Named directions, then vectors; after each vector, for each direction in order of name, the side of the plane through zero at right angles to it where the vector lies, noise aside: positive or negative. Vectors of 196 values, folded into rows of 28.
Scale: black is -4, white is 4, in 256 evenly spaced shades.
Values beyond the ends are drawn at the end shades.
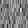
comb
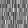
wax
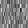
negative, positive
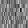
negative, positive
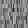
negative, negative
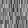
negative, negative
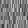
positive, positive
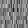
negative, negative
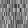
negative, positive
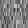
positive, negative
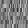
negative, negative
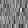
positive, negative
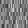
positive, positive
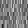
positive, positive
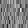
positive, negative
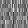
positive, positive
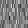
positive, positive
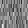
negative, negative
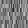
negative, negative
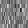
negative, positive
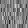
positive, negative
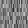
negative, negative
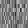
negative, positive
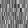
negative, positive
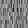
negative, negative
